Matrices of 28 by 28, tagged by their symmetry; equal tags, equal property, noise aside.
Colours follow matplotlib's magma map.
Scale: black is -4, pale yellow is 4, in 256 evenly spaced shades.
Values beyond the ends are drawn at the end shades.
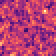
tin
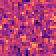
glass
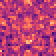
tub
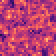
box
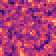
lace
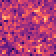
tin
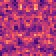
tub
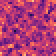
lace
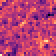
lace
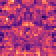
tub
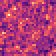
lace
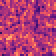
glass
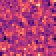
glass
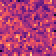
glass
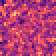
lace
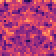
tub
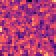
glass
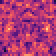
tub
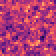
glass
